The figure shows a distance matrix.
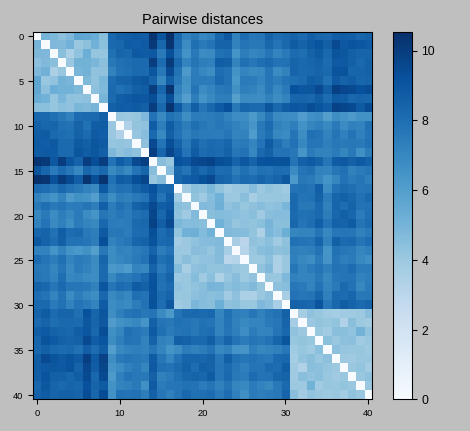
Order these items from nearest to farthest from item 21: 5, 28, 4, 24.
24, 28, 4, 5
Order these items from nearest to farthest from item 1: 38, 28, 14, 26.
26, 28, 38, 14
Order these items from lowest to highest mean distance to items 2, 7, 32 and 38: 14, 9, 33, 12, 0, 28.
33, 0, 9, 28, 12, 14
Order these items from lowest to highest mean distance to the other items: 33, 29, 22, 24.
24, 29, 22, 33
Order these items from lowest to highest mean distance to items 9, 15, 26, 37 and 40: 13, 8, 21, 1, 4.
13, 21, 4, 1, 8
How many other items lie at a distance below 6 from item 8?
8
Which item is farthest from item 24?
14
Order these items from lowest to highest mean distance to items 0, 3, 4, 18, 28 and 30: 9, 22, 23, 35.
23, 22, 9, 35
